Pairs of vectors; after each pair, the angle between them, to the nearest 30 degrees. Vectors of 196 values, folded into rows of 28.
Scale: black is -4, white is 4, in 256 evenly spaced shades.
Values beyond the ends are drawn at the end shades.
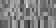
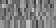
120 degrees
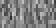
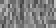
150 degrees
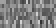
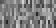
150 degrees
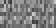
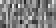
60 degrees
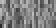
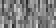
120 degrees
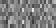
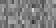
30 degrees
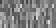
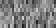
60 degrees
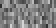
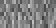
60 degrees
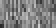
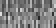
90 degrees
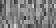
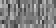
120 degrees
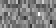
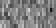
60 degrees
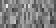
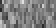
60 degrees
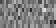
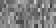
90 degrees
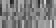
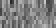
30 degrees
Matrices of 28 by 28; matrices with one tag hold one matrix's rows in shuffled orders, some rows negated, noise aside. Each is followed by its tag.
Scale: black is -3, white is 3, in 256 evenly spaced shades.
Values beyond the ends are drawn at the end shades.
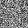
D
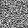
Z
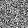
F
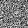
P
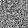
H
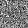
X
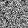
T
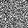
Z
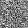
T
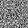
H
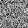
X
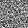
D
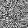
T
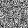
P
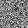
F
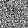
X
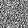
H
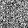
D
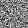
T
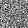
Z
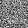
X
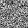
D
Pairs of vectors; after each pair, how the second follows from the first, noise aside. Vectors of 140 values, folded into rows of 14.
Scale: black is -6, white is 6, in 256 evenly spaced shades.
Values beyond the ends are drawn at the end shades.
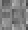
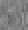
wrapped around, negated, shrunk.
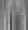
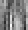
negated, scaled up.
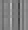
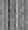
reversed.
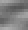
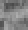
wrapped around, negated.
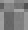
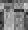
negated, scaled up.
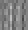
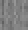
wrapped around, negated, shrunk.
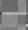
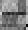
negated, scaled up.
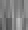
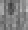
wrapped around, negated.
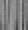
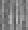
wrapped around, negated.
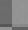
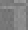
wrapped around, negated, shrunk.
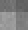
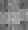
wrapped around, negated.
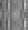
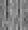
wrapped around, negated.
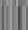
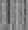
reversed.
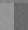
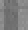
wrapped around, negated, shrunk.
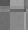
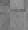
shrunk.
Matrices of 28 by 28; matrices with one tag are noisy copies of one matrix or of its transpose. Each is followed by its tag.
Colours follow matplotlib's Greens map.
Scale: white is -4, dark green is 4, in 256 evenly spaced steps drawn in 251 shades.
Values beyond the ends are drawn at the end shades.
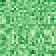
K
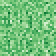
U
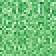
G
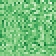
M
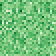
G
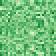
K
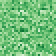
U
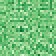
U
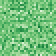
U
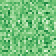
U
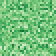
U
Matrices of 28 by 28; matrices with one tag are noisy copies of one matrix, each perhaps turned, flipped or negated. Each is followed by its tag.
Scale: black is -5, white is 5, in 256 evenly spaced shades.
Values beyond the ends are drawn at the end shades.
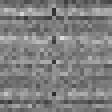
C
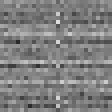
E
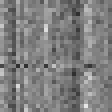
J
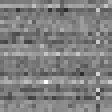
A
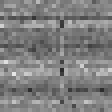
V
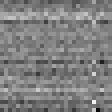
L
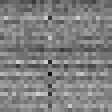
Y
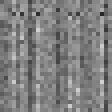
A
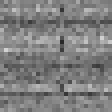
V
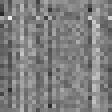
L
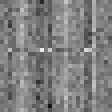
V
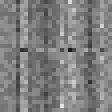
V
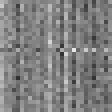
Y
